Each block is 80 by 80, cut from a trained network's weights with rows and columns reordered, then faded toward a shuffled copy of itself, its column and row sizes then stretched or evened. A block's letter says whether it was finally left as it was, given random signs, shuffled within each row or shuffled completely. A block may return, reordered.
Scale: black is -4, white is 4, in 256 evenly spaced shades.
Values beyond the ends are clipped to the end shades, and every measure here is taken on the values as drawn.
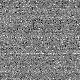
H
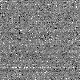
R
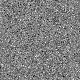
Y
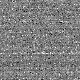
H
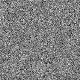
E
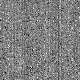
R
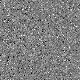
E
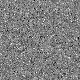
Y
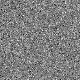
H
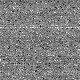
H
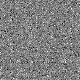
E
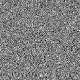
R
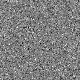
H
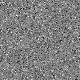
H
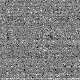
R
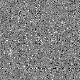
E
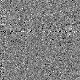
R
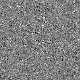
E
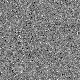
Y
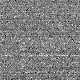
H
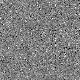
E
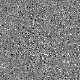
E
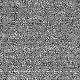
R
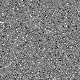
Y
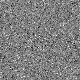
H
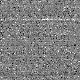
R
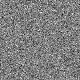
Y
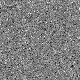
Y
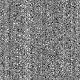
R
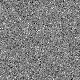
Y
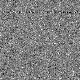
E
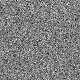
Y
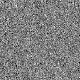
R
